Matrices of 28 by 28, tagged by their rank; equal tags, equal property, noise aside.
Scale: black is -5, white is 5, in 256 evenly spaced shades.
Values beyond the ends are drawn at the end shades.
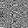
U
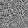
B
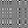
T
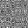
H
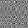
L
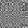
H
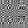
L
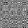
H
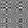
T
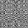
H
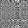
H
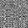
B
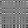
T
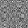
U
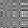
T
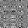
L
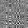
L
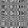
L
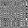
L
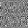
B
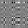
T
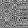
H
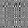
L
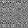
L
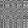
T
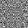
B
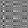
T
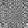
H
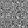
U
